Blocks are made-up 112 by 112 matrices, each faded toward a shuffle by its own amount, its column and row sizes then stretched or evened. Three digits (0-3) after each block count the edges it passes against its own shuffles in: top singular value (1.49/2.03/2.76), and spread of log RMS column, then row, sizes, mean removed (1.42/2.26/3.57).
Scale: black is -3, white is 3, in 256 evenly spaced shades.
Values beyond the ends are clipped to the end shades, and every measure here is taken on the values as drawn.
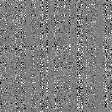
0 3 2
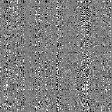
2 3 2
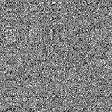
2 0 1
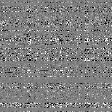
1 2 3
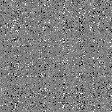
0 2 2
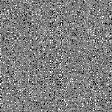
2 2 1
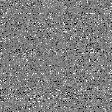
1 1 2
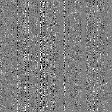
2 3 1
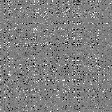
2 2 2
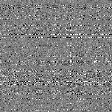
2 1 3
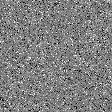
0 0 0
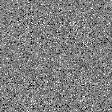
0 1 1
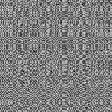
3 1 0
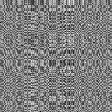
3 3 0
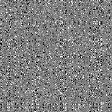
2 2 1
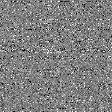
0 1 2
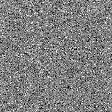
1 0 1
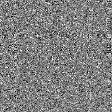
1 1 2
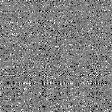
2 1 2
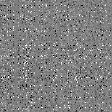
0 2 2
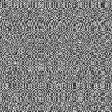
3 0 2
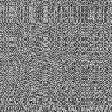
3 0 0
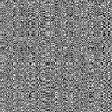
3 2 1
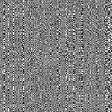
3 3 1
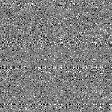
2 1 2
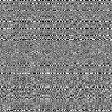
3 0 3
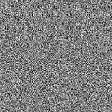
2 1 1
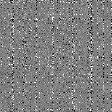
1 3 2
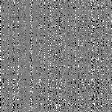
1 3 2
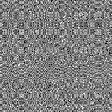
3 0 0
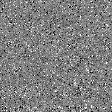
0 1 1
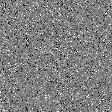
0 1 0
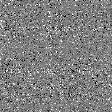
0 1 2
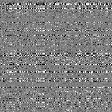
3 1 3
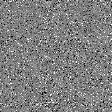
1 1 1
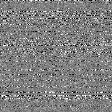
1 0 3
